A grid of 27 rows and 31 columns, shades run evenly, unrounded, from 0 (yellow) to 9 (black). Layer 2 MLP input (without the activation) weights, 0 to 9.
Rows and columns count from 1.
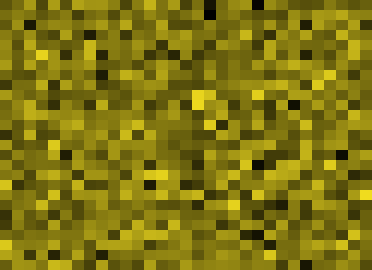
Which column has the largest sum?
17
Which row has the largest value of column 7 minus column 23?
18
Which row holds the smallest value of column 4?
6
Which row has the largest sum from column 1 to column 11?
4
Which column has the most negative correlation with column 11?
21
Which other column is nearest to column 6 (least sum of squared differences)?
29
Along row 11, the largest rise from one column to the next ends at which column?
25
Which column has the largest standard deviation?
22
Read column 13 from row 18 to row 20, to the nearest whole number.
1 8 3
